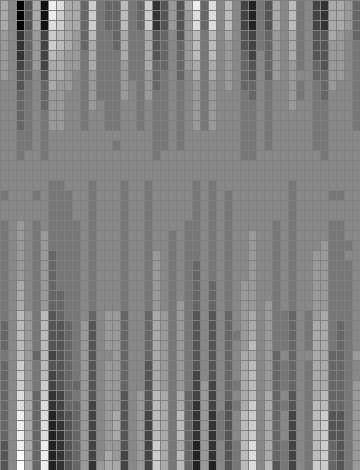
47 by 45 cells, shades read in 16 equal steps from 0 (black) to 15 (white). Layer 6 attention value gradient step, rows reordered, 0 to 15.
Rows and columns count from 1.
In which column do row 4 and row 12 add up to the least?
3
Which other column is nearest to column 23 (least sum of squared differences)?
34
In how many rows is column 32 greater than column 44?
24
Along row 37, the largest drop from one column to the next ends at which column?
7
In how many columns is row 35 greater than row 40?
11
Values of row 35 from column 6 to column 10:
11 5 5 6 7
